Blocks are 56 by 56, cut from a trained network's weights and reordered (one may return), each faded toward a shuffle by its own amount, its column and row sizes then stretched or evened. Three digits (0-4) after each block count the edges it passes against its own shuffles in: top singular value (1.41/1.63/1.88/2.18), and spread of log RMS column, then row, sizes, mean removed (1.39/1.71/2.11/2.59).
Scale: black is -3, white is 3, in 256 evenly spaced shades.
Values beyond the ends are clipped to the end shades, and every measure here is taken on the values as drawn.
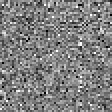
2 0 0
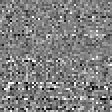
2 1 4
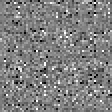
1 2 3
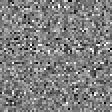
1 0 3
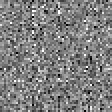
1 2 0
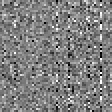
2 4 0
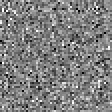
1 2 0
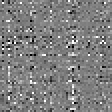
1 4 4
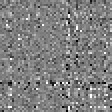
2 3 2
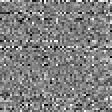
3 0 4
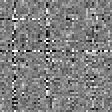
3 4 2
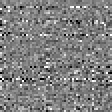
2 1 4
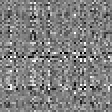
4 4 3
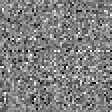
1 1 2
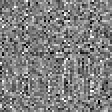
3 3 0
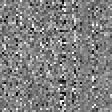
1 4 0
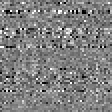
2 0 4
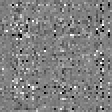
0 4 3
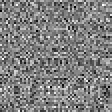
4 0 2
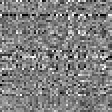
4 1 4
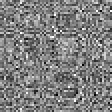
4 1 0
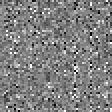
0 3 1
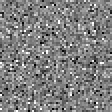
0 1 0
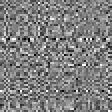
4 1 2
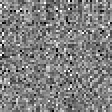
2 1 1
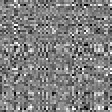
4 3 4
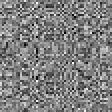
4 2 2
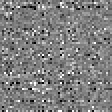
2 3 4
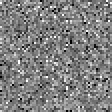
0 2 0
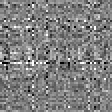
4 3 3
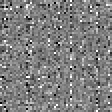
0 4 1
